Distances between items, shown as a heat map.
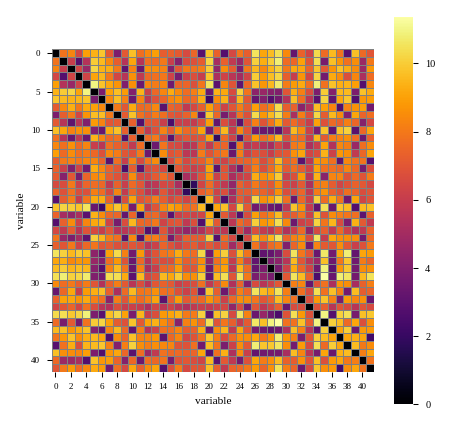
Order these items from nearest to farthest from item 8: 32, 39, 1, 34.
1, 32, 39, 34
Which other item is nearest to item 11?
21
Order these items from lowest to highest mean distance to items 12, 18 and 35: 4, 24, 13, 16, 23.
23, 16, 13, 24, 4
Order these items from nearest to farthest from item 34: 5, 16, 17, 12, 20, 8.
20, 5, 12, 17, 16, 8
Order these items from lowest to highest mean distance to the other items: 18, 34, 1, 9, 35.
9, 18, 1, 34, 35
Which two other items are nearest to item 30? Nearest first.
33, 25
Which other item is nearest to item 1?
3
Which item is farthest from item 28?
35
